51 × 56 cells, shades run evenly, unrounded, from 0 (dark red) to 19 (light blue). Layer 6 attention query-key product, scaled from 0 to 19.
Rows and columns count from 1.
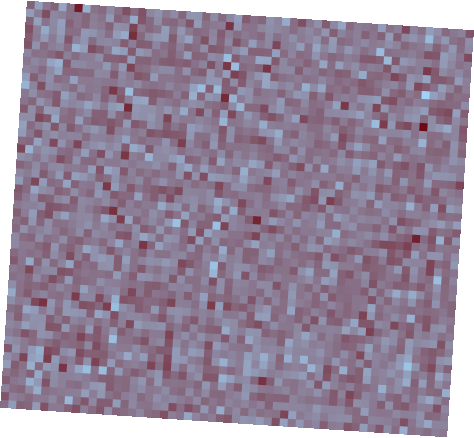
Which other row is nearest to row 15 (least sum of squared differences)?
51
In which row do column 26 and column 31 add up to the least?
7
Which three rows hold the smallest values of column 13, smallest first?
26, 38, 1
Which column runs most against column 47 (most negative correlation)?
25
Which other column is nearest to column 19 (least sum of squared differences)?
52
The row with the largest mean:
44
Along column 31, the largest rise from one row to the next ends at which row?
8
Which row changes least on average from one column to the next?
49
